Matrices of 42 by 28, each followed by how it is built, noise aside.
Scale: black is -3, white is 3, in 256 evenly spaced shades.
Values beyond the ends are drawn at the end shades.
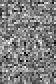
blocks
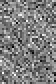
Toeplitz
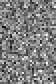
noise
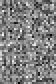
blocks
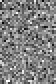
noise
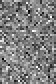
Toeplitz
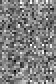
blocks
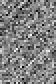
Hankel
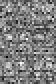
blocks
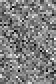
Toeplitz
